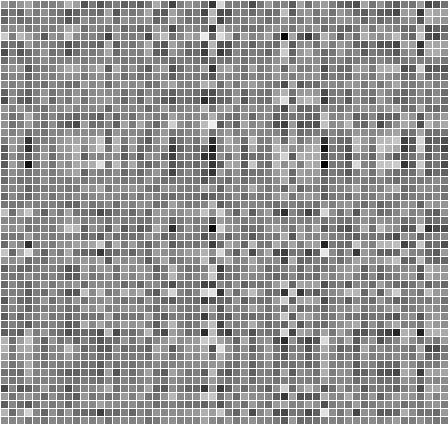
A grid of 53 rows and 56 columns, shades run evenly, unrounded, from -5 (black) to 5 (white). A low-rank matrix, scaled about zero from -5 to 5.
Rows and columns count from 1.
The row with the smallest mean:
42
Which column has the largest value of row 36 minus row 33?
36
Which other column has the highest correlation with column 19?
14
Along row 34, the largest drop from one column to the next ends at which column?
28
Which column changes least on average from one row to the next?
5
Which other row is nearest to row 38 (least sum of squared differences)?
13
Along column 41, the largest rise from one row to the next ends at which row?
32
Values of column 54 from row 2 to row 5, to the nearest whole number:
2 2 -2 -2
